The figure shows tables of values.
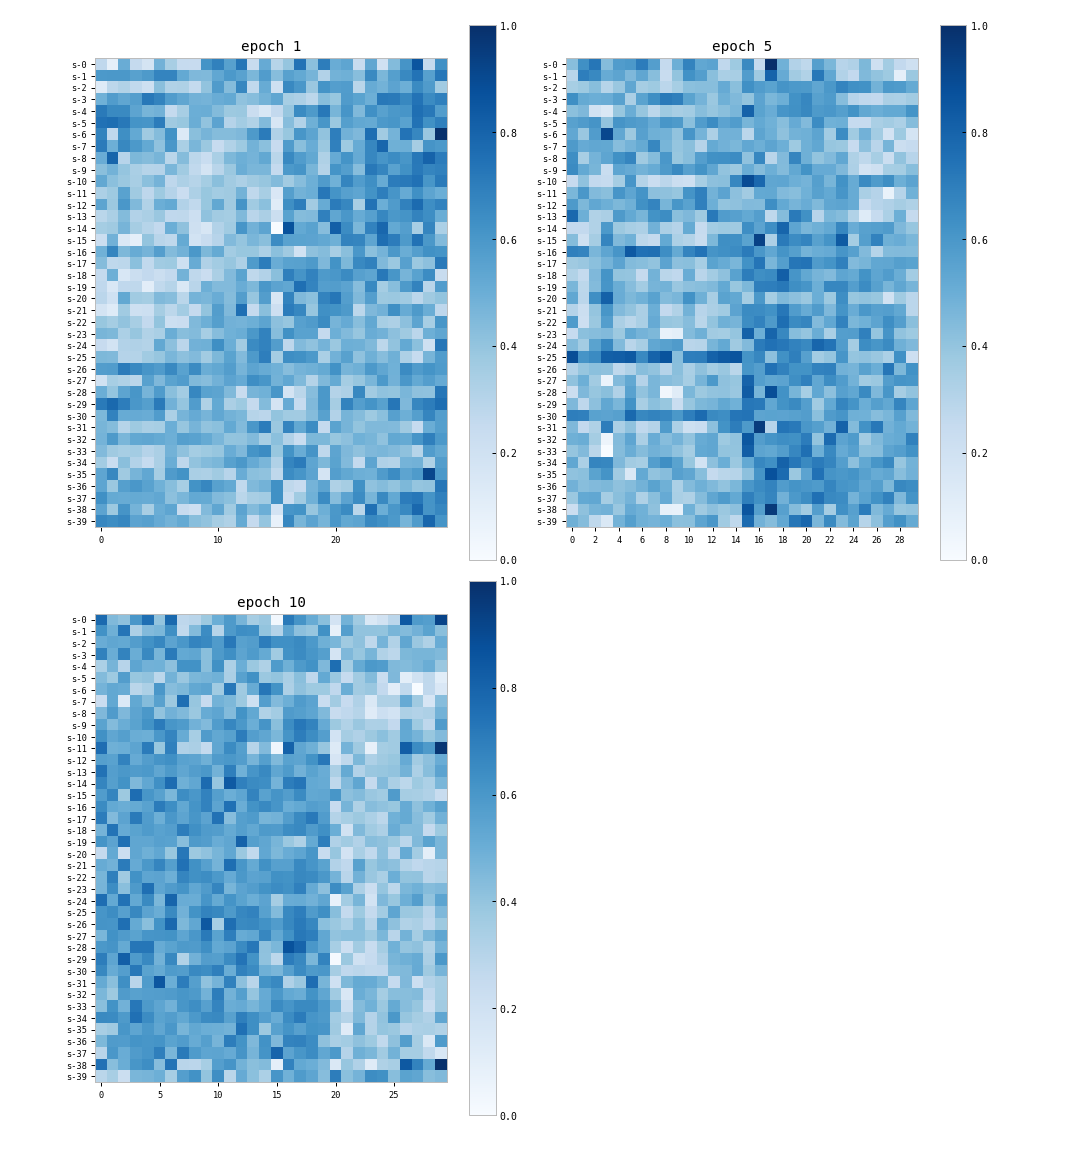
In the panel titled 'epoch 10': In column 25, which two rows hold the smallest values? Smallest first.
s-6, s-8
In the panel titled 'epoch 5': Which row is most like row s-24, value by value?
s-34
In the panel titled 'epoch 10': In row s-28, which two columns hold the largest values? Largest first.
16, 17
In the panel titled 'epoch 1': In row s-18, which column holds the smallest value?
2
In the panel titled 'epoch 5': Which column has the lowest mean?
9
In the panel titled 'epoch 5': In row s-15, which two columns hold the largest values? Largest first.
16, 23
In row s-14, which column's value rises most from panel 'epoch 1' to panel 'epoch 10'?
9
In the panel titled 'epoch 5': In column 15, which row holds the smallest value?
s-6
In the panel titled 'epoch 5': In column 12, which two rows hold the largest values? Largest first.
s-25, s-13
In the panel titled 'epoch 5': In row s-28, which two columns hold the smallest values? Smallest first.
8, 9
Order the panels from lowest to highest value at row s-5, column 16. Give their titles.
epoch 10, epoch 1, epoch 5
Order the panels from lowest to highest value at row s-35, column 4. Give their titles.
epoch 5, epoch 1, epoch 10
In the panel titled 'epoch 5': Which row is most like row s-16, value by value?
s-30
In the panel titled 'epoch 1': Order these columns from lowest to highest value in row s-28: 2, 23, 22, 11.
23, 11, 2, 22
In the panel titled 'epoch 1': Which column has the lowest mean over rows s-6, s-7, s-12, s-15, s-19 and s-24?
7
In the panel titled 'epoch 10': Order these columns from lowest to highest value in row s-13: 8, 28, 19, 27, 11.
27, 28, 19, 8, 11
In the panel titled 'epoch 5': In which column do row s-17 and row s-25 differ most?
0
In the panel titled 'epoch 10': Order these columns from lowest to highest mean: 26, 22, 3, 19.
22, 26, 19, 3
